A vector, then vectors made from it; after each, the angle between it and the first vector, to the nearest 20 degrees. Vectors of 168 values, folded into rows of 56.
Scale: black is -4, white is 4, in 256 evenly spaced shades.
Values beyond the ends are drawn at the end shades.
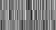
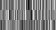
20 degrees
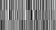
20 degrees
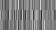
120 degrees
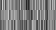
60 degrees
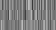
160 degrees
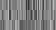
40 degrees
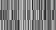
120 degrees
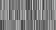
40 degrees
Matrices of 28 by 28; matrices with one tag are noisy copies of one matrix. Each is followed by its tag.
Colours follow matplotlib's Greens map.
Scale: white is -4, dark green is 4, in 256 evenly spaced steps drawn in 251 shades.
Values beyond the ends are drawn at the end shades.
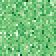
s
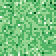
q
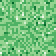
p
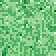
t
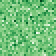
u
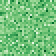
u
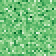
u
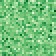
t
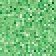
u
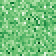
p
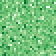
t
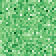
u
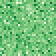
q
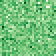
t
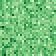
t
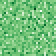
p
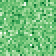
s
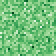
s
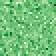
q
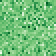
p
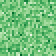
s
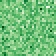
t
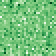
q
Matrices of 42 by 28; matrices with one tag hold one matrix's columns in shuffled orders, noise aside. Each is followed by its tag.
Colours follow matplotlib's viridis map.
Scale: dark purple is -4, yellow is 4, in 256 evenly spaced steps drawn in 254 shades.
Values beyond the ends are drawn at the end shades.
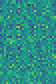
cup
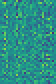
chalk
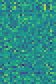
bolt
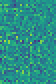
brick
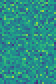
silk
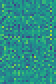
cup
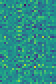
cup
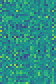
cup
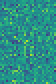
brick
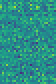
bolt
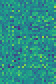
cup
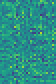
chalk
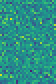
silk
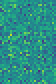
brick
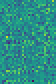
brick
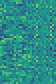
cup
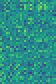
bolt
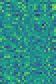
bolt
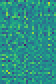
chalk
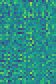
chalk
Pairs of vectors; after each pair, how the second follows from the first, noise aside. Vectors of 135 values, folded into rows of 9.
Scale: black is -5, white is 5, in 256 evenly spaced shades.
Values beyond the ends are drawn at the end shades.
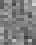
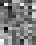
reversed, scaled up.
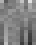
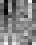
reversed, scaled up.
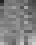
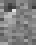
wrapped around, negated.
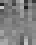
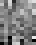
reversed, scaled up.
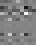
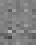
reversed, shrunk.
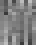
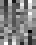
reversed, scaled up.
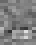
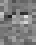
wrapped around.
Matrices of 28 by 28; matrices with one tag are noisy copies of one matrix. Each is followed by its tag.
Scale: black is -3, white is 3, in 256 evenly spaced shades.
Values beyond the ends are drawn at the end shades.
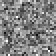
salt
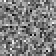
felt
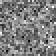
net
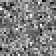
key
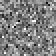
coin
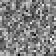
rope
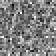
coin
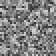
felt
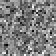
coin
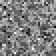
felt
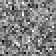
felt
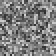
coin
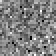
coin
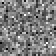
rope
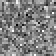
coin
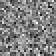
key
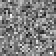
salt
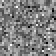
coin
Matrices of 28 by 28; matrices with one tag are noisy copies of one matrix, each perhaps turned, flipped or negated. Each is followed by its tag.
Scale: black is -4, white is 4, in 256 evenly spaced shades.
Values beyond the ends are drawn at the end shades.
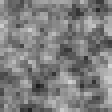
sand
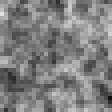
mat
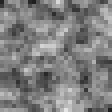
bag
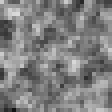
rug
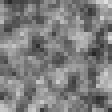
rug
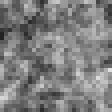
mat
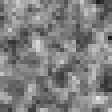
rug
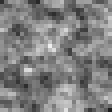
bag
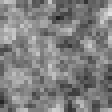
mat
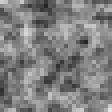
bag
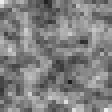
bag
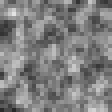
rug
